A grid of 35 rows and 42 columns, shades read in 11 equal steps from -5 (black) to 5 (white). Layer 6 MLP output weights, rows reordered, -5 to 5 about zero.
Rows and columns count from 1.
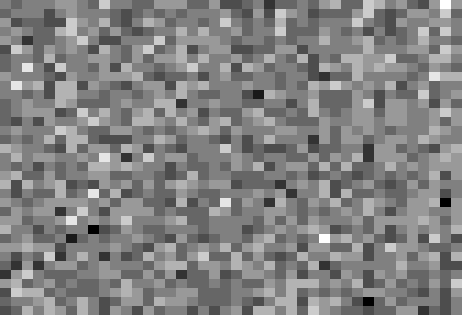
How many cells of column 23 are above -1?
16
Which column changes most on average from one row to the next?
6
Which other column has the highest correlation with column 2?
4
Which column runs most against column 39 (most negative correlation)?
3
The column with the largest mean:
40
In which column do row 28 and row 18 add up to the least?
34
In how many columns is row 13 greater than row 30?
15
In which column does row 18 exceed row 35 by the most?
10
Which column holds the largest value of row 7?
36
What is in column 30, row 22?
2
